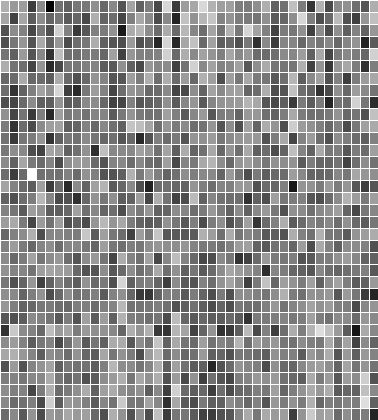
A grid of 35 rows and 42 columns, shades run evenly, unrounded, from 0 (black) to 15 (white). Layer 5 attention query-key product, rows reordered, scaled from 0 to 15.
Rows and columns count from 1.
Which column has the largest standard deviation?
6
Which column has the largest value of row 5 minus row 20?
19
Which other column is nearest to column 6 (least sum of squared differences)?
41
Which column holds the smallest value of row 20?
15
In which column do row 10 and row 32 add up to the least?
21
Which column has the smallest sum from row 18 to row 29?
40
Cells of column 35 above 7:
20
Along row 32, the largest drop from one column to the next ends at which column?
42
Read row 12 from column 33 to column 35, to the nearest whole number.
4 8 9
